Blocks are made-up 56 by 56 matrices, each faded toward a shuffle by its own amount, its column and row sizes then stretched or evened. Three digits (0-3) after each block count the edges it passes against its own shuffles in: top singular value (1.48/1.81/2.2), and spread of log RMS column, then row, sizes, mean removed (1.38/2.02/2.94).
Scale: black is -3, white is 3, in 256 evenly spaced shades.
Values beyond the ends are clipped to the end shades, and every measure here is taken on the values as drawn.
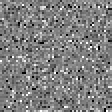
1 0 2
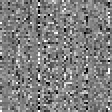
1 3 0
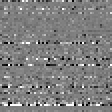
2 0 3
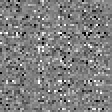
0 2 2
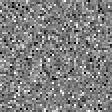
1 0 0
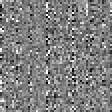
2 3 0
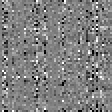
1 3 1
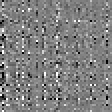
2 3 2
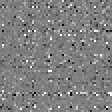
1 1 2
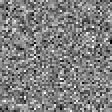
2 1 0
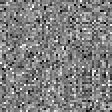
2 0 0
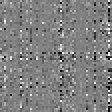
1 3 2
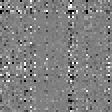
1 3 2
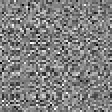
3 1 1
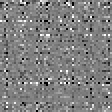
2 2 3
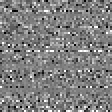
1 0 3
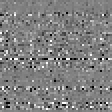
1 1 3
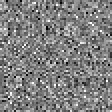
2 0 0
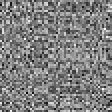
3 1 1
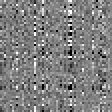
3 3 1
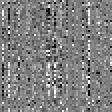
3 3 0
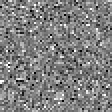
1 0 0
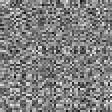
3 0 2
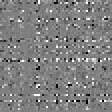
1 2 3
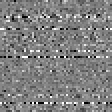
2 0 3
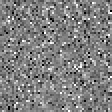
1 1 0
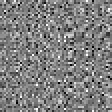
3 2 0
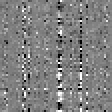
3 3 1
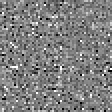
0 1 1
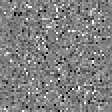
0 1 0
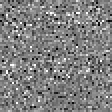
1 0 1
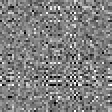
3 2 2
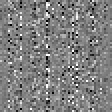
1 3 0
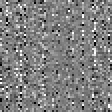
0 3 0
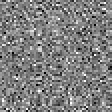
3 0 0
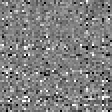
1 2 2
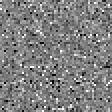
0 0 1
